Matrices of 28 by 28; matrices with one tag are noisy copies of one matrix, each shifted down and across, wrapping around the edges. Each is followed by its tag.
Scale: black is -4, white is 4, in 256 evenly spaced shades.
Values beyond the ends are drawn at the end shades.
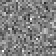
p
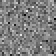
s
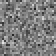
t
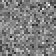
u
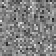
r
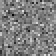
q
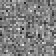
r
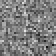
u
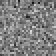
q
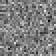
t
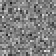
r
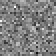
s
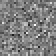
s
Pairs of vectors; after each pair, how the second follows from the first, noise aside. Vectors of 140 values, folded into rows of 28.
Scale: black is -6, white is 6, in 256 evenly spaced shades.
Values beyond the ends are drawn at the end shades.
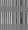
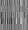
negated.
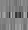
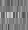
reversed, negated.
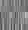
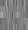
reversed, shrunk.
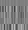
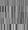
copied.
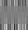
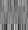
negated.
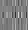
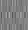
reversed, shrunk.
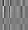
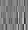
reversed, negated.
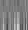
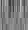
reversed, negated.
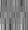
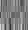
copied.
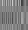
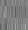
reversed, shrunk.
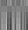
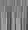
copied.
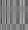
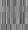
negated.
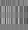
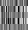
negated, scaled up.
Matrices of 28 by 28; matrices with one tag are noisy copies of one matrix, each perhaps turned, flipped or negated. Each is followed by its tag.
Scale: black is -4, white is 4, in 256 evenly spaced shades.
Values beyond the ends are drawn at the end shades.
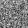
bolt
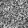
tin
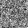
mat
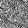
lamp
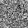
tin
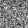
bolt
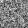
bolt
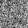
bolt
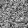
tin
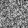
mat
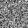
lamp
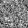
tin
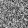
lamp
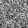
lamp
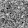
tin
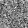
tin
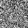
lamp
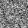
lamp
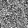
lamp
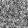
mat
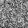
bolt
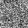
tin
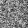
bolt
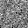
lamp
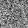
lamp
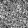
tin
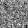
bolt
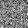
bolt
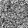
tin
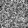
tin
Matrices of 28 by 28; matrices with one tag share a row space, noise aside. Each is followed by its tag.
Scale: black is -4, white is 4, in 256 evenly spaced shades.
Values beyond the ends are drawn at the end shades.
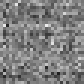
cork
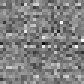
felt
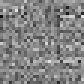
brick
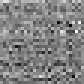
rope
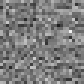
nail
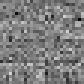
brick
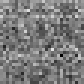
cork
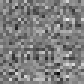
brick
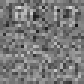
felt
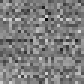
brick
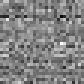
rope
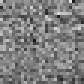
nail
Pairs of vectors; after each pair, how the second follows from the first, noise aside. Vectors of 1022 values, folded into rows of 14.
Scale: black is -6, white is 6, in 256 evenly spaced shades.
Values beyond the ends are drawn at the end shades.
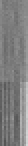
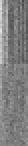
reversed.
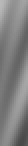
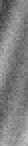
reversed.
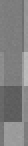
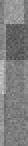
reversed.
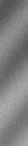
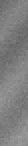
reversed, negated, shrunk.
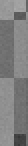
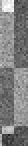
reversed, negated, scaled up.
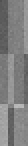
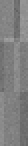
reversed, shrunk.
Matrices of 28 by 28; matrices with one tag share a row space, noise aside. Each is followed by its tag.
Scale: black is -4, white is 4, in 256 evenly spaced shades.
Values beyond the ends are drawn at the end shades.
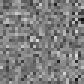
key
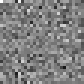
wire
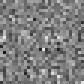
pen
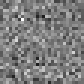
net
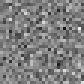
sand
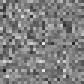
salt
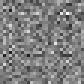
sand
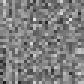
pen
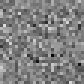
pen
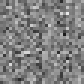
sand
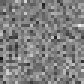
salt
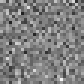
net
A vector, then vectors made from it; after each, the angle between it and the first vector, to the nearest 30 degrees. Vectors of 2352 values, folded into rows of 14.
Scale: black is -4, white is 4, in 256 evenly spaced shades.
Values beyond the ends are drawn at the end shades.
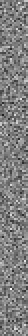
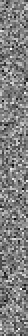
120 degrees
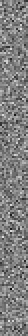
150 degrees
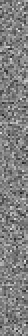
30 degrees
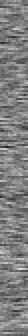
90 degrees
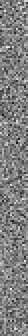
30 degrees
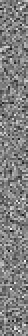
30 degrees
